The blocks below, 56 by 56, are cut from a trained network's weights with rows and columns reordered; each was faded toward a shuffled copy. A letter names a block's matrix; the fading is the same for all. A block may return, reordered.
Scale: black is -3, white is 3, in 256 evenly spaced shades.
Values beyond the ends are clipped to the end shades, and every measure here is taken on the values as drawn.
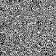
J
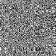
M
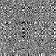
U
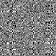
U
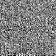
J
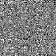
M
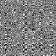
U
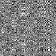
U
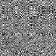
U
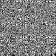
J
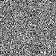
M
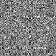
M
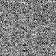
J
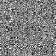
M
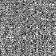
J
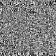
J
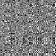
U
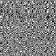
U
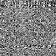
J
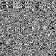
J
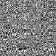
U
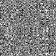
M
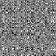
U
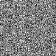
M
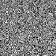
M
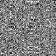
M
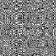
U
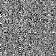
J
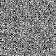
J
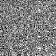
M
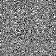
M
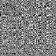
U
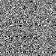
J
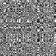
U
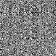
J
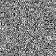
M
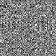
M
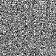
M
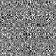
U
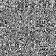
M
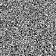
M
